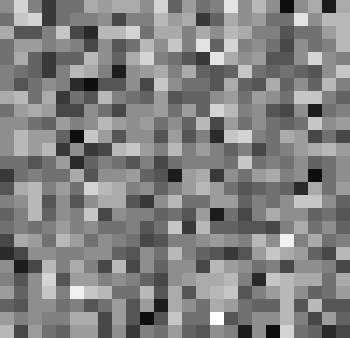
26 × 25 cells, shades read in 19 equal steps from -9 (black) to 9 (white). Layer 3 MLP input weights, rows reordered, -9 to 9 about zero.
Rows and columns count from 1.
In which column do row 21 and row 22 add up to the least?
2
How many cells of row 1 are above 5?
3
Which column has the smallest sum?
12
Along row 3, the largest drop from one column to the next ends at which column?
6
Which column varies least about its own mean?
14
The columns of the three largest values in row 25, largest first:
16, 13, 21
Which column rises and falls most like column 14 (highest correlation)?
25
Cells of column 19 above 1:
7
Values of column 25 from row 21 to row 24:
-4 3 2 -3
